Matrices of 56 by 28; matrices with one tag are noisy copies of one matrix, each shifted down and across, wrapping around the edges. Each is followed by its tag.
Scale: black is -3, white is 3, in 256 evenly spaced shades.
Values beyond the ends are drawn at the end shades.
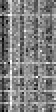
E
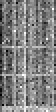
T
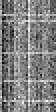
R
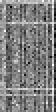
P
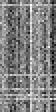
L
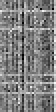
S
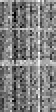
T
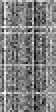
R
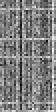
S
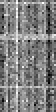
T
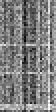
T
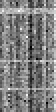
T
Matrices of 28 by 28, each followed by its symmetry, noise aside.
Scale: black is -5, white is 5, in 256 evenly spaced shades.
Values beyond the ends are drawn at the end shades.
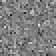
antisymmetric.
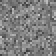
same after a half turn.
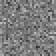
same after a half turn.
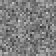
mirrored top to bottom.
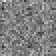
mirrored top to bottom.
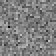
antisymmetric.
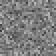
same after a half turn.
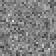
no symmetry.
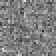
antisymmetric.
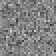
no symmetry.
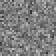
no symmetry.
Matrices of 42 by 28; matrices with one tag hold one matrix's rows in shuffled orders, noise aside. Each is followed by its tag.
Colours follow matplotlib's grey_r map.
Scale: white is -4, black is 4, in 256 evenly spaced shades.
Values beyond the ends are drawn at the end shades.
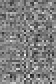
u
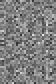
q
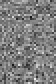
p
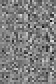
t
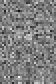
p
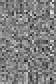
t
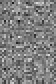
p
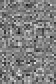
p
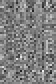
q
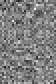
p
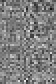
u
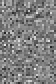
p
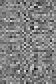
u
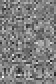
p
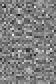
p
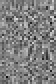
t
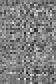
u
